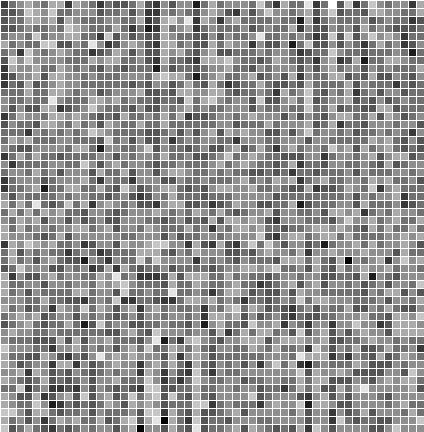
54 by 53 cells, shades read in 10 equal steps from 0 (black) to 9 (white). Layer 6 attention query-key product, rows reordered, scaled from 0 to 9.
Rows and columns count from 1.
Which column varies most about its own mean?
20
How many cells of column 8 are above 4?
28
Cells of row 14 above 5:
8
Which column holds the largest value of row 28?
44
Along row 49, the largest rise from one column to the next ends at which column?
19
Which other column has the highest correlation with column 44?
33
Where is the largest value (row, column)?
1, 42
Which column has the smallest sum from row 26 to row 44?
39
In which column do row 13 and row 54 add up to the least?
18
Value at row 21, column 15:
6
